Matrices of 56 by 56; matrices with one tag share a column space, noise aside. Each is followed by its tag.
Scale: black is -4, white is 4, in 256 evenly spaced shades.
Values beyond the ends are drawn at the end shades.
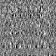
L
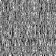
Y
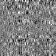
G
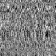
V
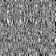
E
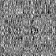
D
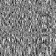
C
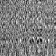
C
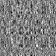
D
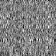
C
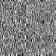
E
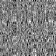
E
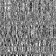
Y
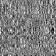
D
